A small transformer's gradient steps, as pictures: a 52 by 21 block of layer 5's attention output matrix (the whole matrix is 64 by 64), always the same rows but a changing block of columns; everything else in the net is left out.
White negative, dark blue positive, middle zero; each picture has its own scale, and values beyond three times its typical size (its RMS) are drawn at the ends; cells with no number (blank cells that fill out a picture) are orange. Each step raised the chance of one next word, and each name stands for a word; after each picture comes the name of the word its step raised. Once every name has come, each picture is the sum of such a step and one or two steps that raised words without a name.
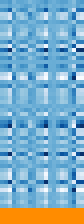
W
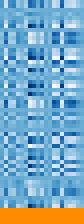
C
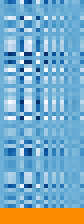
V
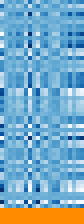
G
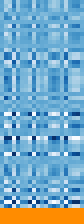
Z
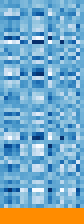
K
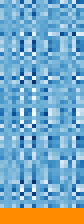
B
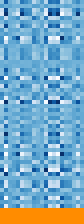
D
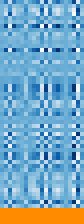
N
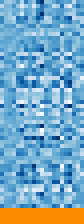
B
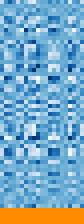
K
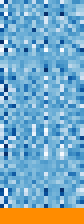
N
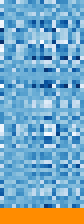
C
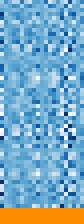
B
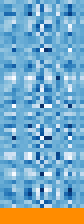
N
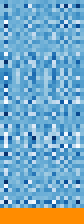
Z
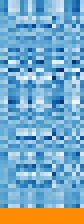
V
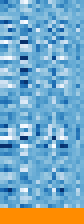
K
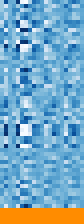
C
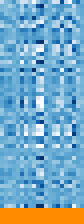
V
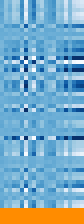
K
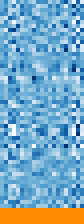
N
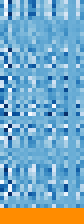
B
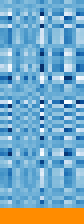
D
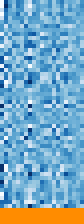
G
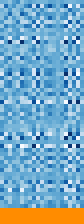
K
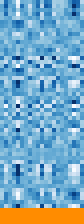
C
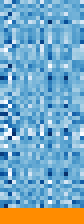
Z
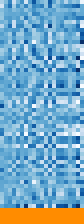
C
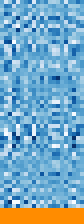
Z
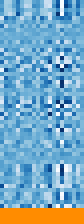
V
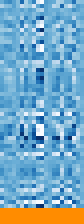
Z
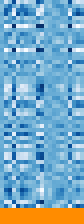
N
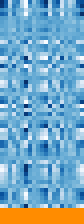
K
